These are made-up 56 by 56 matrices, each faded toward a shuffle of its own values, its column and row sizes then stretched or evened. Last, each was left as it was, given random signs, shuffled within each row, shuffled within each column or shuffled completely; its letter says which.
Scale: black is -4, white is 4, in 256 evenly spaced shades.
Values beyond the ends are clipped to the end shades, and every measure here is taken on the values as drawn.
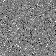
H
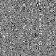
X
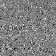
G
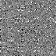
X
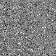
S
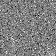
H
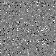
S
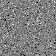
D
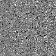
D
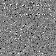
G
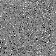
D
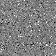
G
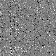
D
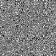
X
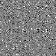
X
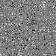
S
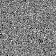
G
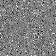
S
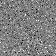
H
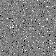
D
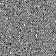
D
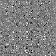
X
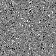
D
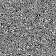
H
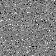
G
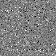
G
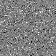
G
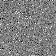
G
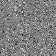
D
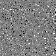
S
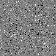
S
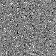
D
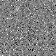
S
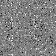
S
